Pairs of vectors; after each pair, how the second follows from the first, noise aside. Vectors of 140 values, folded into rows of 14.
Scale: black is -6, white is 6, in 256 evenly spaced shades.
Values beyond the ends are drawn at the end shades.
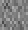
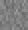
wrapped around, negated, shrunk.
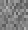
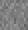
wrapped around, negated, shrunk.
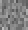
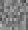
reversed, negated.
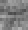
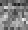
wrapped around, scaled up.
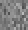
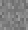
wrapped around, negated, shrunk.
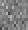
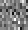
wrapped around, scaled up.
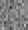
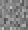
sign-scrambled.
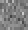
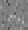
negated, partly zeroed.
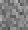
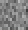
reversed, negated.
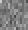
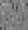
reversed, partly zeroed.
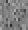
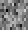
wrapped around, scaled up.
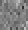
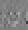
negated, partly zeroed.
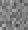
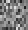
wrapped around, scaled up.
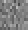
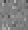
negated, partly zeroed.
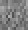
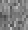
wrapped around, negated.
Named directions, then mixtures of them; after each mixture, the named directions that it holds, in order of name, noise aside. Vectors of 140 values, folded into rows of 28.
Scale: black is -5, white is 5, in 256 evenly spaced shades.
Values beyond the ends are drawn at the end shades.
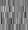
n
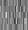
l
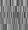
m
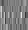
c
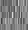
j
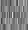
j, m.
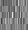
j.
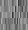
j, l.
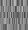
m.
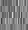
j.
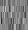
n.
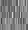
j.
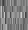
c, m.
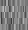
n.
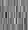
l.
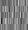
j, n.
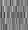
c, m.
